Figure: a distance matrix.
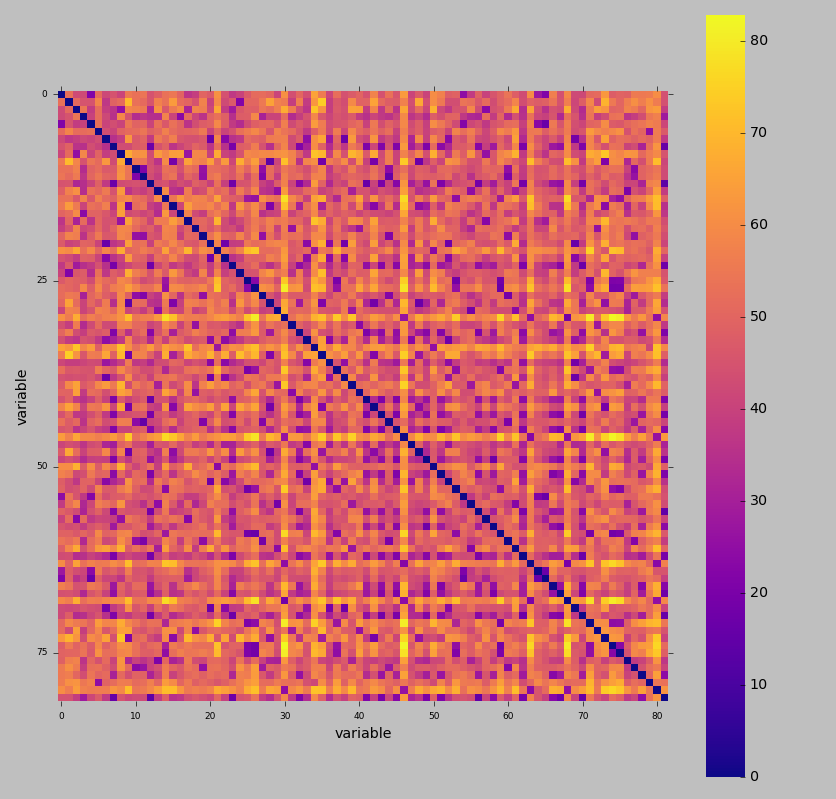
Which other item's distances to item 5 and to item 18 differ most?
72
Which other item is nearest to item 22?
20
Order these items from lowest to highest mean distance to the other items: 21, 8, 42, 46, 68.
42, 8, 21, 68, 46
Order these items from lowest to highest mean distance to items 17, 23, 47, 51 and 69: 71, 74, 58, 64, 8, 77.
58, 8, 64, 77, 74, 71
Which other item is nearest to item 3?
16
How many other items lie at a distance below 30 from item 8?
3
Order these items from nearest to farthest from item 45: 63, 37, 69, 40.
69, 37, 40, 63
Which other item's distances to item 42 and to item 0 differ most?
73
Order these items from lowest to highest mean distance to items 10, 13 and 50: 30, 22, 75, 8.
22, 75, 30, 8
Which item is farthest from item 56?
34
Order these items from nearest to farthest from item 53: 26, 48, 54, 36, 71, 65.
26, 71, 36, 65, 54, 48
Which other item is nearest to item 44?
11
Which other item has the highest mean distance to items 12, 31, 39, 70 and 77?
46
